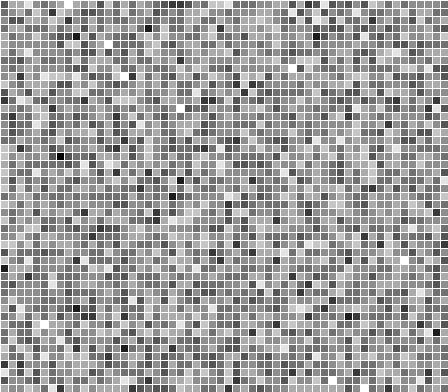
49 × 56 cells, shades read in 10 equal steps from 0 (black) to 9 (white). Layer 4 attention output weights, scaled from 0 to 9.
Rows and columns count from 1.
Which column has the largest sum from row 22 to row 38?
36
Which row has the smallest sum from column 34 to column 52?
40
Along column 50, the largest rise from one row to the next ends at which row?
7
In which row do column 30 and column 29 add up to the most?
25
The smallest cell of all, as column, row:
8, 20
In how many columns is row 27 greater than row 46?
33
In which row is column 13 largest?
42
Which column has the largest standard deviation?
1
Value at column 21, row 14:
4
